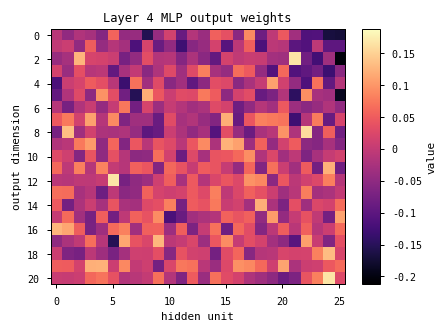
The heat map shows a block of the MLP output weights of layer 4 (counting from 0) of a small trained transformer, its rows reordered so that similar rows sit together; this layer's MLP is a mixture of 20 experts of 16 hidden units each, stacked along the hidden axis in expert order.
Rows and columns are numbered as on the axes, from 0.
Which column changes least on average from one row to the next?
12
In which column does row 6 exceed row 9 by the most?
6
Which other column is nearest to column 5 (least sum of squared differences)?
10
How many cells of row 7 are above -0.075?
22
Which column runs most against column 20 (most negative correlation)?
9
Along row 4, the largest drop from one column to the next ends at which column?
24
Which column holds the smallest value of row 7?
21
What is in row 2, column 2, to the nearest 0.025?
0.125
